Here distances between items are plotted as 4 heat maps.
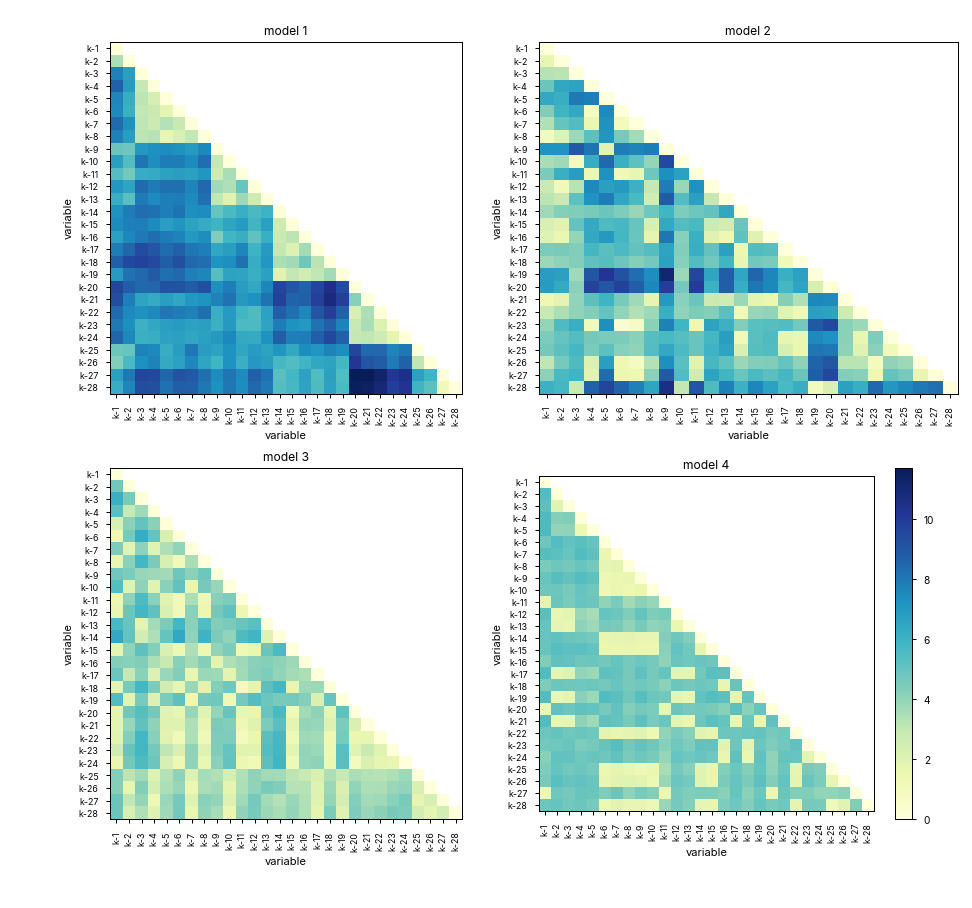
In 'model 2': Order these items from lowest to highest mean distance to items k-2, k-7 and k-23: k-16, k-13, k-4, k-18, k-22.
k-4, k-22, k-16, k-18, k-13
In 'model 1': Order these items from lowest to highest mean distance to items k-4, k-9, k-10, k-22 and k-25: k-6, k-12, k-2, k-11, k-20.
k-11, k-12, k-2, k-6, k-20
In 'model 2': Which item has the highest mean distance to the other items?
k-9
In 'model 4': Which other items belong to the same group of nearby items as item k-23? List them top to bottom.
k-16, k-18, k-24
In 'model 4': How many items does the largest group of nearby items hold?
11
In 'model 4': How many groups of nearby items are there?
5
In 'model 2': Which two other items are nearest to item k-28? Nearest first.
k-19, k-20
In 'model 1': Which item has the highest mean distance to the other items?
k-20
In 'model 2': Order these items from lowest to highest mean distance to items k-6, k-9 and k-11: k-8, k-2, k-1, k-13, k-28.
k-1, k-8, k-2, k-13, k-28
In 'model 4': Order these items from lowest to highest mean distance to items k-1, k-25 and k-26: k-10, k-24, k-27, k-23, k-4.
k-10, k-27, k-24, k-23, k-4
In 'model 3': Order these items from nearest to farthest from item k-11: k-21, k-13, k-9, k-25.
k-21, k-25, k-9, k-13
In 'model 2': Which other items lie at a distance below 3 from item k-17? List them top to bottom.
k-14, k-18, k-22, k-24, k-25
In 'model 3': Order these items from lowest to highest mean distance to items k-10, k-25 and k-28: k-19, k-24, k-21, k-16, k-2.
k-19, k-2, k-16, k-21, k-24
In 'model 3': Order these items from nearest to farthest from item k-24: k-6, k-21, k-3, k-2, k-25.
k-6, k-21, k-25, k-2, k-3
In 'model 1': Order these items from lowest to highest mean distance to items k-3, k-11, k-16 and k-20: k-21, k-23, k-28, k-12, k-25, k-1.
k-23, k-12, k-21, k-1, k-25, k-28
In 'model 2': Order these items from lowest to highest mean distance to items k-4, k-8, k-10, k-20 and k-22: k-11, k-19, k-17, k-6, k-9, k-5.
k-17, k-6, k-11, k-19, k-5, k-9
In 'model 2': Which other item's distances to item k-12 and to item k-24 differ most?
k-25
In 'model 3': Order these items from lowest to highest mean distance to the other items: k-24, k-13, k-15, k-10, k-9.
k-15, k-24, k-10, k-9, k-13
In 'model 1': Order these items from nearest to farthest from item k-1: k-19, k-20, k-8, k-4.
k-19, k-8, k-4, k-20
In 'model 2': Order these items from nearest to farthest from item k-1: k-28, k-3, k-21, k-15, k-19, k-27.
k-21, k-15, k-3, k-27, k-28, k-19
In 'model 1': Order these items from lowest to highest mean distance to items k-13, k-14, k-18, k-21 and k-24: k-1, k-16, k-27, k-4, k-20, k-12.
k-12, k-16, k-20, k-4, k-1, k-27
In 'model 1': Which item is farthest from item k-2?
k-18
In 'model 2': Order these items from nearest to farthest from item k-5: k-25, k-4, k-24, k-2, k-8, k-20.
k-24, k-25, k-2, k-8, k-4, k-20
